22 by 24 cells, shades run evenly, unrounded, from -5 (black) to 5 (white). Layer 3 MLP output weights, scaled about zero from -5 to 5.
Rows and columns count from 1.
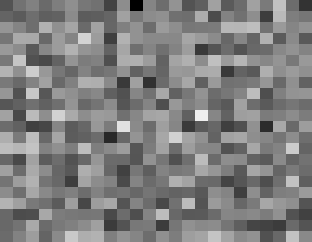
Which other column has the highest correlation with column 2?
15
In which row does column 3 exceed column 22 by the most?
21
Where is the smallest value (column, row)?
11, 1
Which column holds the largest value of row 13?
14
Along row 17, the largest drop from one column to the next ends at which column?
24
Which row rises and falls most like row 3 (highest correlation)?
20
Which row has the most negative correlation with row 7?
3
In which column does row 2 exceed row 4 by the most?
22
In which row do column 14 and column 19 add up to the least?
18
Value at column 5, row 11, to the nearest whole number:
3
